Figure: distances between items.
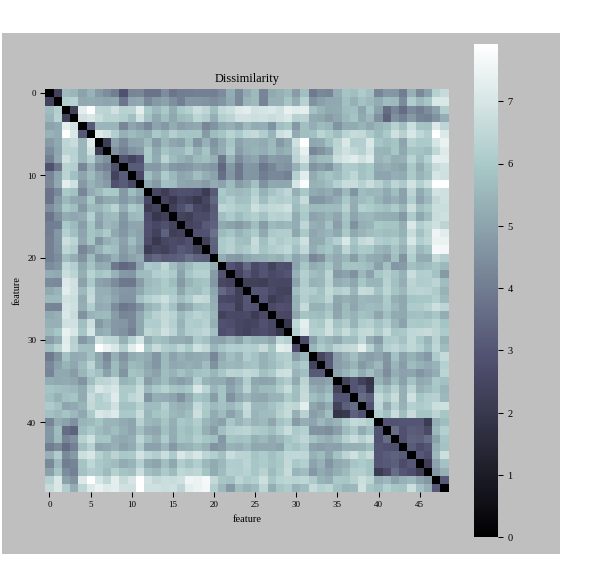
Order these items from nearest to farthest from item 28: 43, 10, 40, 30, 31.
10, 43, 40, 30, 31
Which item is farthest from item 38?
31
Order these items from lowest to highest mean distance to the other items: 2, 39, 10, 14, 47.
10, 14, 39, 2, 47
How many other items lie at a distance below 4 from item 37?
4
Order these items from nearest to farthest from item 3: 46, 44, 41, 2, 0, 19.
2, 41, 46, 44, 0, 19
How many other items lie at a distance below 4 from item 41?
8
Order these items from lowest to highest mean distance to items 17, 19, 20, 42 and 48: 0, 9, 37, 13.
13, 0, 9, 37
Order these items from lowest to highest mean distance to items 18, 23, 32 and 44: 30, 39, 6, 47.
6, 30, 39, 47
